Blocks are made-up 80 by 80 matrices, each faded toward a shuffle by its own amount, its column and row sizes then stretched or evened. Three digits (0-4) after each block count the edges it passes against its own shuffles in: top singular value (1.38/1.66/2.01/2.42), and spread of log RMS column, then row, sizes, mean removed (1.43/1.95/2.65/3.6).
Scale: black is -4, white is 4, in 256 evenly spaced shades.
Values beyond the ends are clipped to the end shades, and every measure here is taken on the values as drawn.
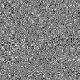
3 0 1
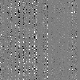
3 4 1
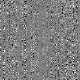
0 4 2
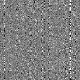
3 3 0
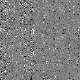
0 3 1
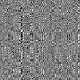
4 3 0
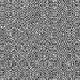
4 0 0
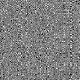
3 2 1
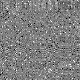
3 1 0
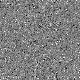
1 1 0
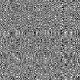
4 3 1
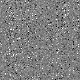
0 2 0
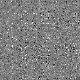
1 2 1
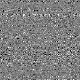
3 1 3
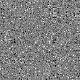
2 1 1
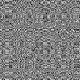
4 0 2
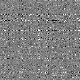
3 2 3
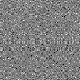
4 0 1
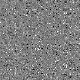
2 2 1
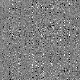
1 3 1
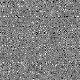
2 1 2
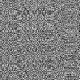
4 1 1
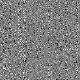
2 3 0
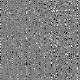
2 3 2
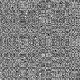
4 1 0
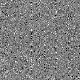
2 2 0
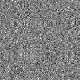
3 1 0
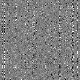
3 3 0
